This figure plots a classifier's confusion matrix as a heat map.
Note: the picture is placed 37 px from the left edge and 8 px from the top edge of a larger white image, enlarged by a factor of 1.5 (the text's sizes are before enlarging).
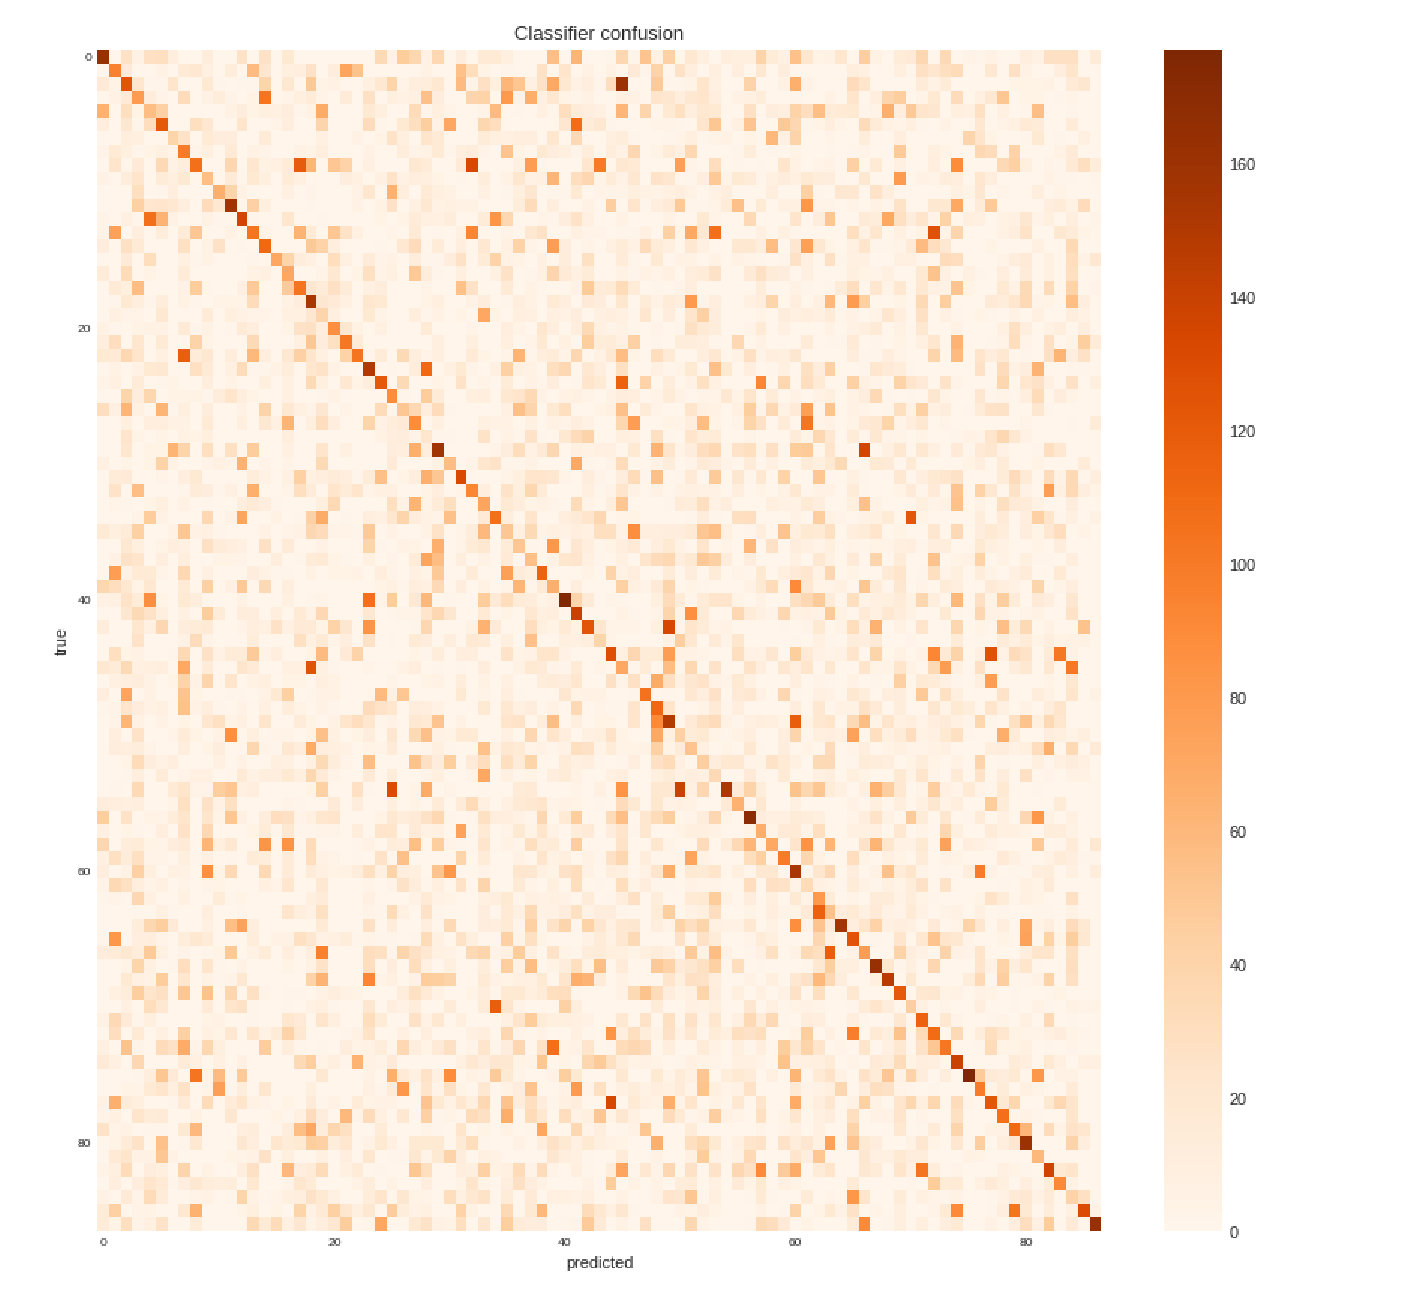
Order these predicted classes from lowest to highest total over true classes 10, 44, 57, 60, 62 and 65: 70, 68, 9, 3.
70, 68, 3, 9
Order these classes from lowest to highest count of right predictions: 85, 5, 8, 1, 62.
62, 1, 8, 5, 85
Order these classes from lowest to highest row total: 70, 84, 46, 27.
70, 46, 84, 27
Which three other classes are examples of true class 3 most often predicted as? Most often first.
14, 35, 37
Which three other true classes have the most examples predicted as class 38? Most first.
79, 85, 74
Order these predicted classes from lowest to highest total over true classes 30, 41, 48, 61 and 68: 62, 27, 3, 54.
54, 27, 3, 62
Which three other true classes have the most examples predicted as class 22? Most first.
74, 1, 44
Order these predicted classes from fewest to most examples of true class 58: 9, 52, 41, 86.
86, 52, 41, 9
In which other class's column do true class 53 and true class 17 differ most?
33
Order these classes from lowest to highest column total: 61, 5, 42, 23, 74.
42, 5, 61, 23, 74
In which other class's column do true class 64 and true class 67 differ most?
60
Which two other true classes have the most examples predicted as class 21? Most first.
1, 78
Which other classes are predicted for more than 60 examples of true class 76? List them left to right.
10, 26, 41
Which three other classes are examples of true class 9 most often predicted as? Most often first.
69, 39, 53
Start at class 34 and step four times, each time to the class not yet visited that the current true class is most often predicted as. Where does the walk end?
28
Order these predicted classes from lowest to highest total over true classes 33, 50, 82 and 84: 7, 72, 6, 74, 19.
6, 72, 7, 74, 19
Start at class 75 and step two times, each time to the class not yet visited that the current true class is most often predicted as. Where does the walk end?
32
